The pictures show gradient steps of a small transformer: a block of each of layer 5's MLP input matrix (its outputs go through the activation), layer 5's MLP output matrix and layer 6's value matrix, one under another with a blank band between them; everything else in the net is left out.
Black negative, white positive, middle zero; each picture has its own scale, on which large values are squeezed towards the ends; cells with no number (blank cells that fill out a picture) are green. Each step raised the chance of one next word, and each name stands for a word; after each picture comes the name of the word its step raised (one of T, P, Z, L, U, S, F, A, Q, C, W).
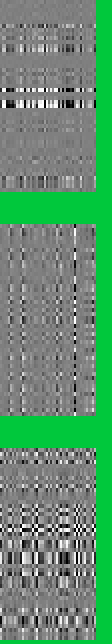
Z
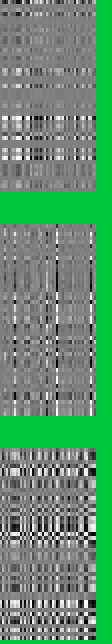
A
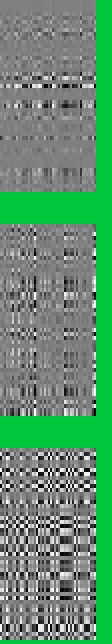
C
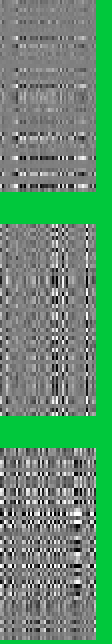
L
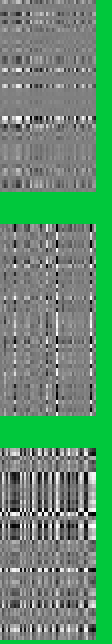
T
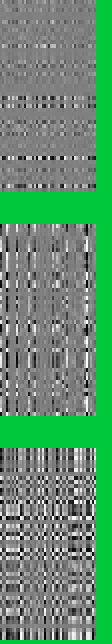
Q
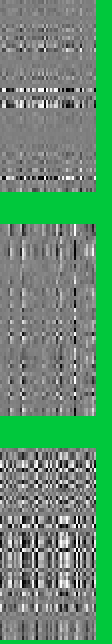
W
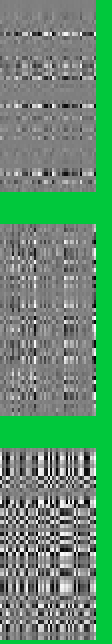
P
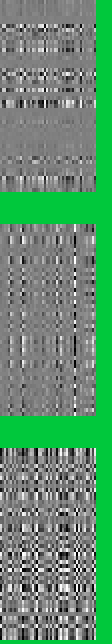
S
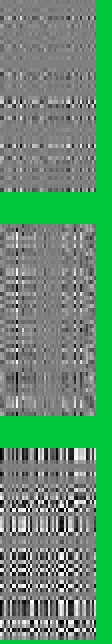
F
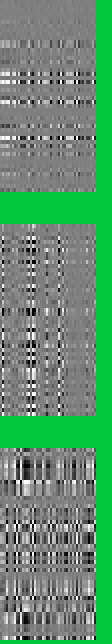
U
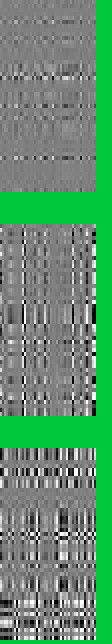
A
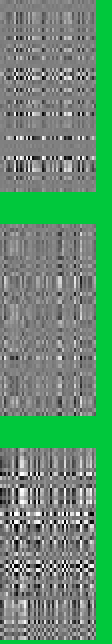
L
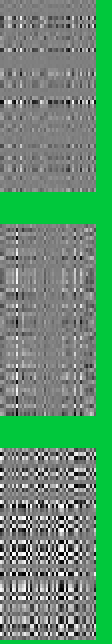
C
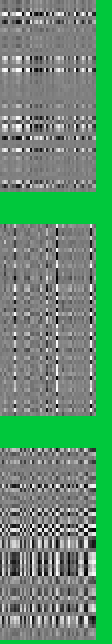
Z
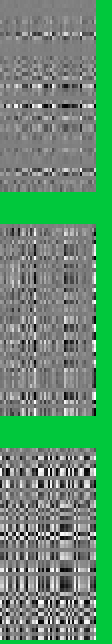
A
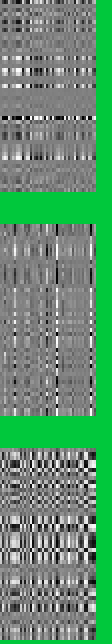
W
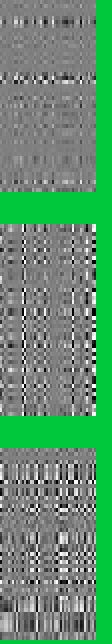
U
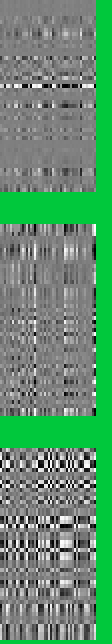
W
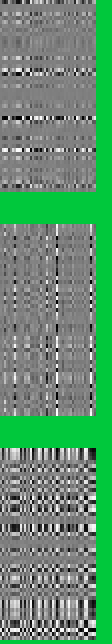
F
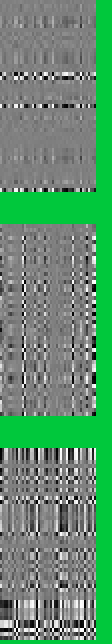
F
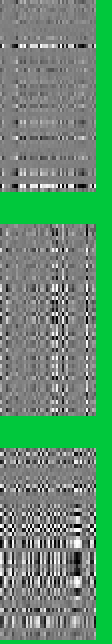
Z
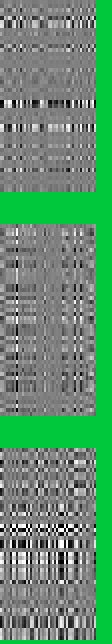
Z
